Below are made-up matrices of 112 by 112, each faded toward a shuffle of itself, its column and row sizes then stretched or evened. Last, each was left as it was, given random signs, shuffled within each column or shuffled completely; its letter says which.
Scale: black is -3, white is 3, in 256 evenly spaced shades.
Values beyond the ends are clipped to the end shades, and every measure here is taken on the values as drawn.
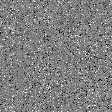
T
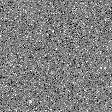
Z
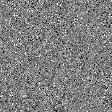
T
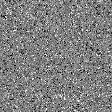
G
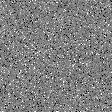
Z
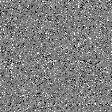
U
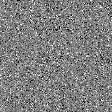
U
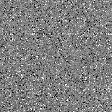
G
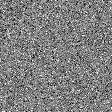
Z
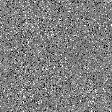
U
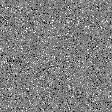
U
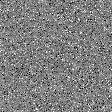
Z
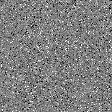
T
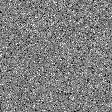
Z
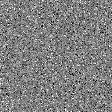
T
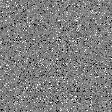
U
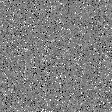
T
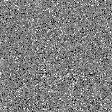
U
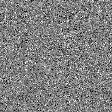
G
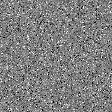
T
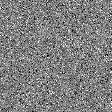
T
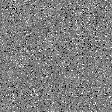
U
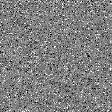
G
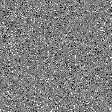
T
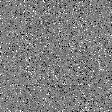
U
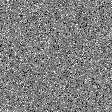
Z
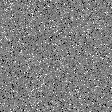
Z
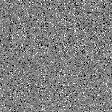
G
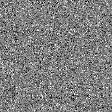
U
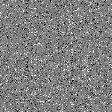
G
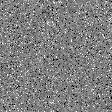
T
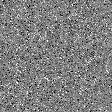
Z
